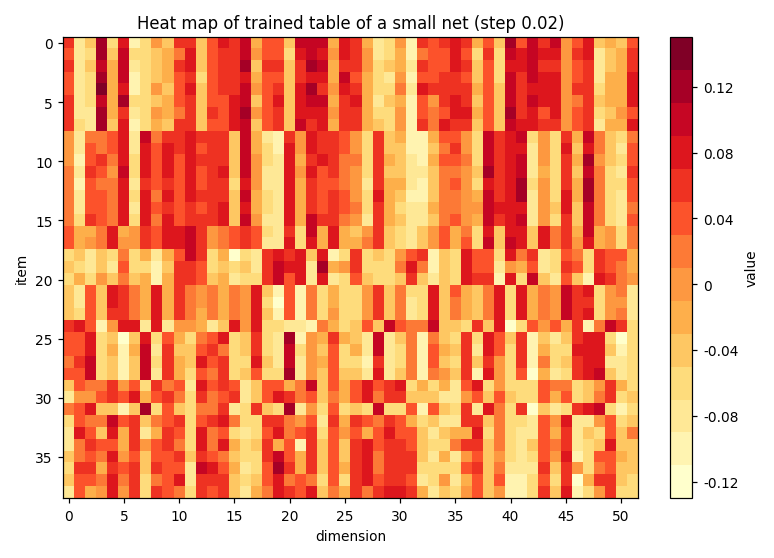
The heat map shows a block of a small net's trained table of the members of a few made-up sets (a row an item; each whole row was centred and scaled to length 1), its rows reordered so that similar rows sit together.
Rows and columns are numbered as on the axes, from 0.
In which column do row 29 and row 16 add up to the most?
22
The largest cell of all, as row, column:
4, 3
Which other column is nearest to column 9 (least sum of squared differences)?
24
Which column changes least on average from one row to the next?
11
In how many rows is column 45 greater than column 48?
29
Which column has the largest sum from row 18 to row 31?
20
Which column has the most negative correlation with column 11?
1
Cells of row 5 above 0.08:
7
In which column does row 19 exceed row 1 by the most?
31
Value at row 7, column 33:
0.02
